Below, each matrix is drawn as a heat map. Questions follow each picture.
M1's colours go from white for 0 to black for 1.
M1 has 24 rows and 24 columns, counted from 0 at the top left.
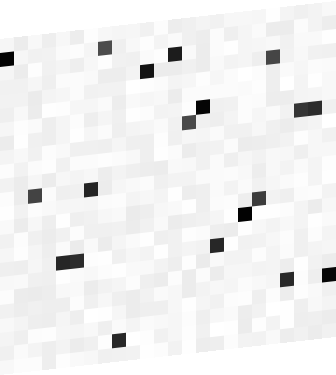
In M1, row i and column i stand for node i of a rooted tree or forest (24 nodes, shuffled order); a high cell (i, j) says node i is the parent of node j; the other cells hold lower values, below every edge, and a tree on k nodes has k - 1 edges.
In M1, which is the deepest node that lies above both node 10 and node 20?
3
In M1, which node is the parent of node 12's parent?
11
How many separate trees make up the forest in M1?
5
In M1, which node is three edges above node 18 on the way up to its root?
1
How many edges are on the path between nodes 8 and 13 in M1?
3
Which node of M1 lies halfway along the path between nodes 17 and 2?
6
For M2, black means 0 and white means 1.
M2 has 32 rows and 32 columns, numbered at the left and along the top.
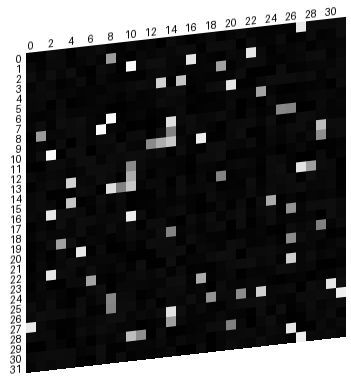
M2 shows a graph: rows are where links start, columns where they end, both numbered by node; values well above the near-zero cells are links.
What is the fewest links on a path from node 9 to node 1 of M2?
3
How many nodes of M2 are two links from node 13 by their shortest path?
6
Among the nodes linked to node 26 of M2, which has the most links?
node 8
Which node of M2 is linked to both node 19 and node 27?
node 14
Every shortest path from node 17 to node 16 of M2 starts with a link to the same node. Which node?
node 10
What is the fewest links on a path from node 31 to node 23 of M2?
5
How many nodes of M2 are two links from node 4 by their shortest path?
1
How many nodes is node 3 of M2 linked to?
1
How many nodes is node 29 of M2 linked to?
3
